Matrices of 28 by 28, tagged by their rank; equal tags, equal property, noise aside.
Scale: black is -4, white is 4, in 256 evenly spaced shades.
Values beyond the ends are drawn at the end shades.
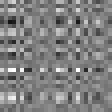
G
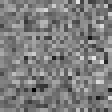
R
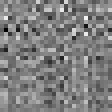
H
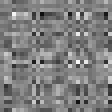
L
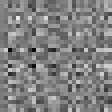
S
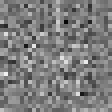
R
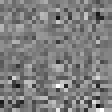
H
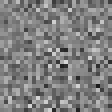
R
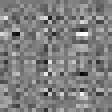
L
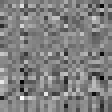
S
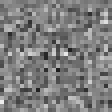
R
